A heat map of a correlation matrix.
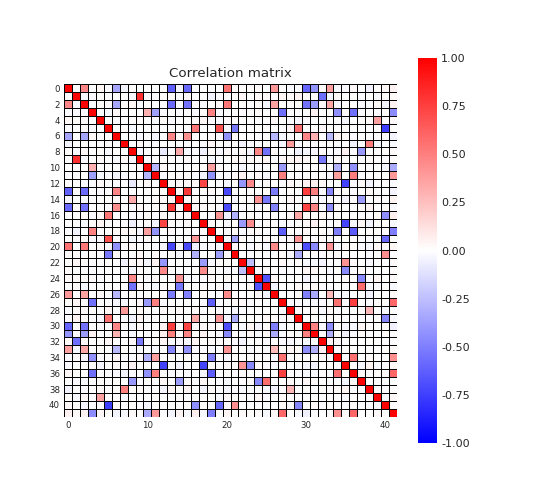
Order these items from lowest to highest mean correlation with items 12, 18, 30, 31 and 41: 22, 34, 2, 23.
2, 22, 34, 23
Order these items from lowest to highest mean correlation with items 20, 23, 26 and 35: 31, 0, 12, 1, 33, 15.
15, 31, 12, 1, 33, 0
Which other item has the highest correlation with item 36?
27
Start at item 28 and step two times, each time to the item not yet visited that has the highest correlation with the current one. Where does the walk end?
38
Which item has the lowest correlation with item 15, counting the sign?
20
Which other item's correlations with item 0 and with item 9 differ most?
1
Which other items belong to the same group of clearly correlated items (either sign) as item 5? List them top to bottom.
16, 19, 21, 29, 40
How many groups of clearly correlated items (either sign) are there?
8
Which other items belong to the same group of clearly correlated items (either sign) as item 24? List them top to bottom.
8, 14, 25, 37
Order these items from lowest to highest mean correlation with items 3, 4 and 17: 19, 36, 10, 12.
36, 19, 10, 12
